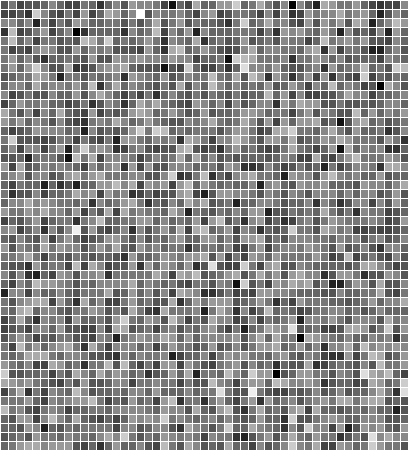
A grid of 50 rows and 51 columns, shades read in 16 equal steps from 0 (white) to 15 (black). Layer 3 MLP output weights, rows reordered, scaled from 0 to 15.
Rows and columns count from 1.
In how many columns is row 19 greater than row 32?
24
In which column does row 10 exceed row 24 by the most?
48
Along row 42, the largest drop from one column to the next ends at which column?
46
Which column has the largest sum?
11
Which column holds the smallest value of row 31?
25
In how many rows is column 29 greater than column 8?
23
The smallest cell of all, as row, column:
2, 18
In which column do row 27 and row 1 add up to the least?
33
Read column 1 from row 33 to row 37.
13 8 8 11 11
